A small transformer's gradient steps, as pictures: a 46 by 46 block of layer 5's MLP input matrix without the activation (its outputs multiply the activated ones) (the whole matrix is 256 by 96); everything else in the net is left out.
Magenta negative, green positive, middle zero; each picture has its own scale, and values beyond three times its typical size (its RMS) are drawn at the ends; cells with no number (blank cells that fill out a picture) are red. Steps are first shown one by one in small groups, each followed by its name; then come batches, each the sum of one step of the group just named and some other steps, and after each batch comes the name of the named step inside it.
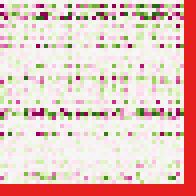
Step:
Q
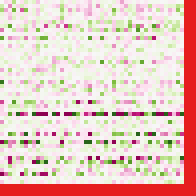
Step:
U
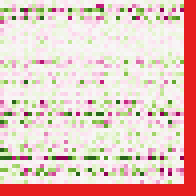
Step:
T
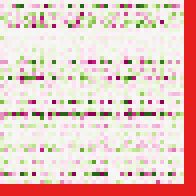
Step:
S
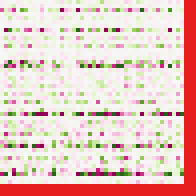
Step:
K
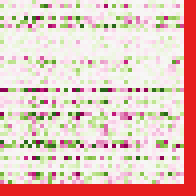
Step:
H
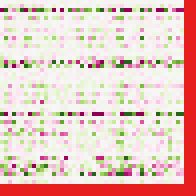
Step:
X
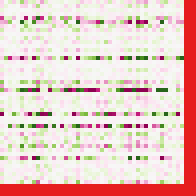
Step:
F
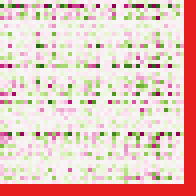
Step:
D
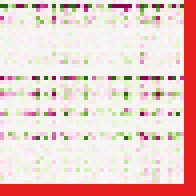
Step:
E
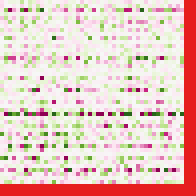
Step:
F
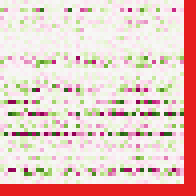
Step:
F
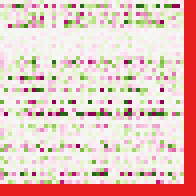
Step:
S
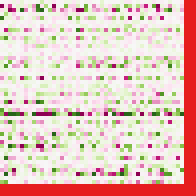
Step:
K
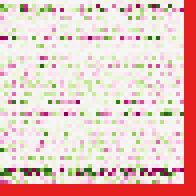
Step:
D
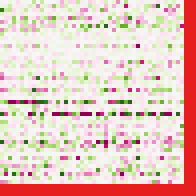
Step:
H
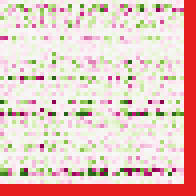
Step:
S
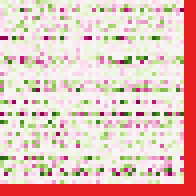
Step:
F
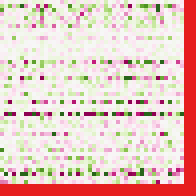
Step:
S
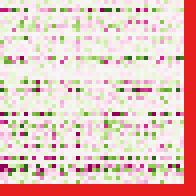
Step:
F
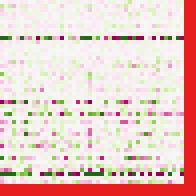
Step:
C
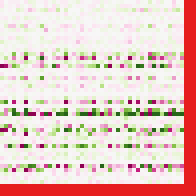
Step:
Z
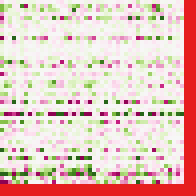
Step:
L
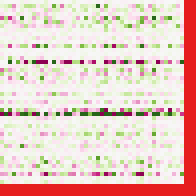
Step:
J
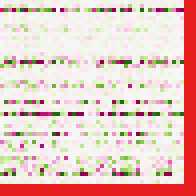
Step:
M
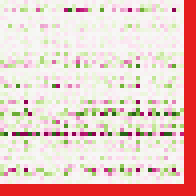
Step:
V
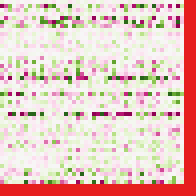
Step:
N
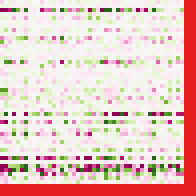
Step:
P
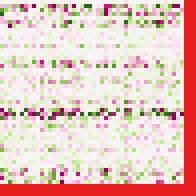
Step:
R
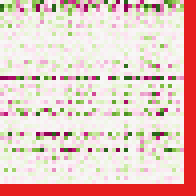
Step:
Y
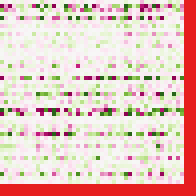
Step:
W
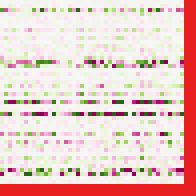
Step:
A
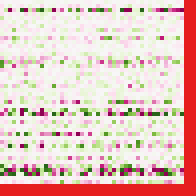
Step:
M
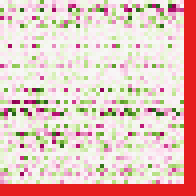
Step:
R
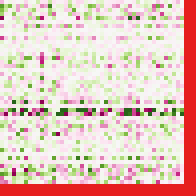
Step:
L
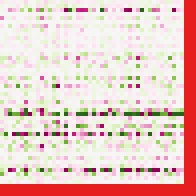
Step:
V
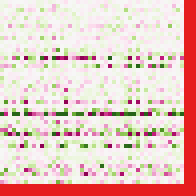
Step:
Z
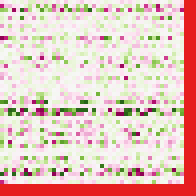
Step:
W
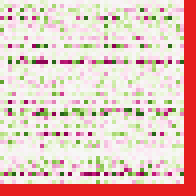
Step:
J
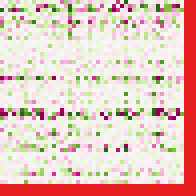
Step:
Y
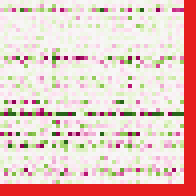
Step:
M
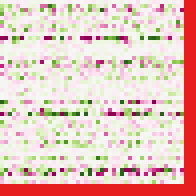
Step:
N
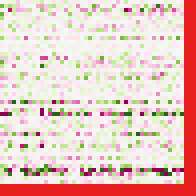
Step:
Y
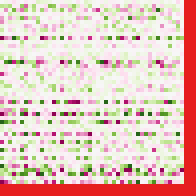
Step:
L
